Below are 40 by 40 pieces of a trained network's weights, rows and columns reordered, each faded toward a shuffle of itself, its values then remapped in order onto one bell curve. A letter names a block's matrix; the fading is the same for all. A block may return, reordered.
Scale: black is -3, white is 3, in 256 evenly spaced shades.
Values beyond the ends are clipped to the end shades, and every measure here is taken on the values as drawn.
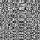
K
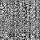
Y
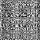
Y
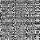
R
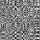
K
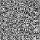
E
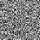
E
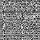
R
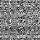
R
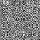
E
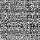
R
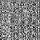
Y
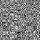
K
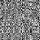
E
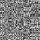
E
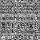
R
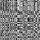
K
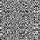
K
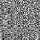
E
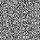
E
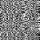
K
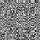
K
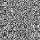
E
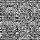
R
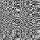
K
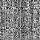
Y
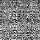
R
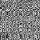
E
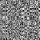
E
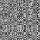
K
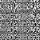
R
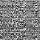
R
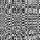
K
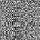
K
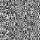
E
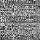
R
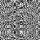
K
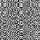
K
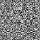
E
